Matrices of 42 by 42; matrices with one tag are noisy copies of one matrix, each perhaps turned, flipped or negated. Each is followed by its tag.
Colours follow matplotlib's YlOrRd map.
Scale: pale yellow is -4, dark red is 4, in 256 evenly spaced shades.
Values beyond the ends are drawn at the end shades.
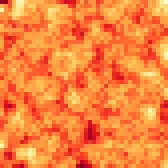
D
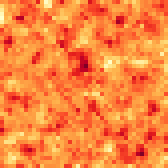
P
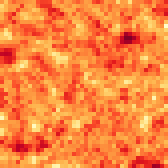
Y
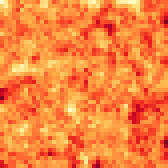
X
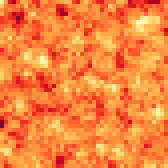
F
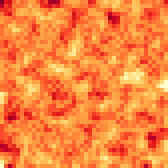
D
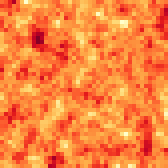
Y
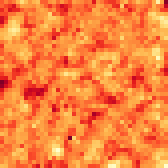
D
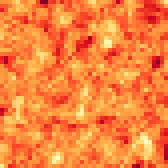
F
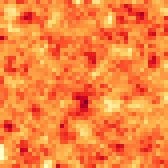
P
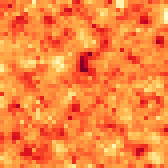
P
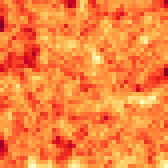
X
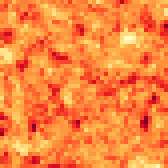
Y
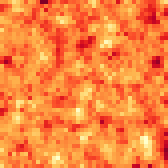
F
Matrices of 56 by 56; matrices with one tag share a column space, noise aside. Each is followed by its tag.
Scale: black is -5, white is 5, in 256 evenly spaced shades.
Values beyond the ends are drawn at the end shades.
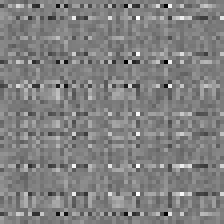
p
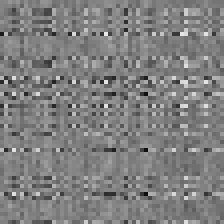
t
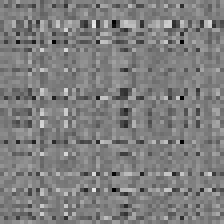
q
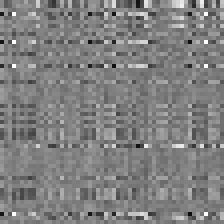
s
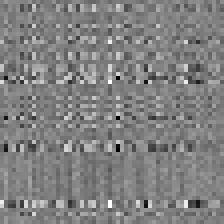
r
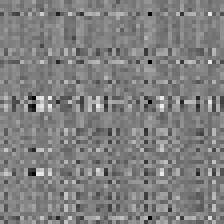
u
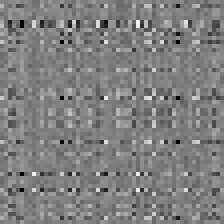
q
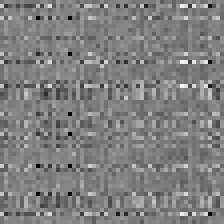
p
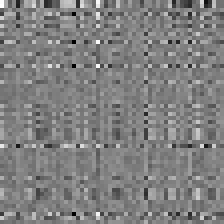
s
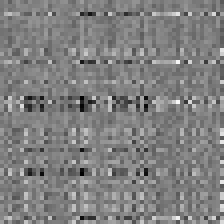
u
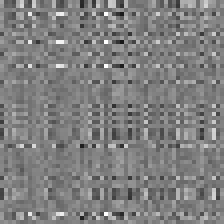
s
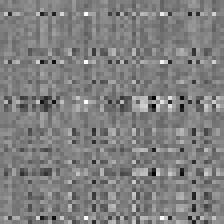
u
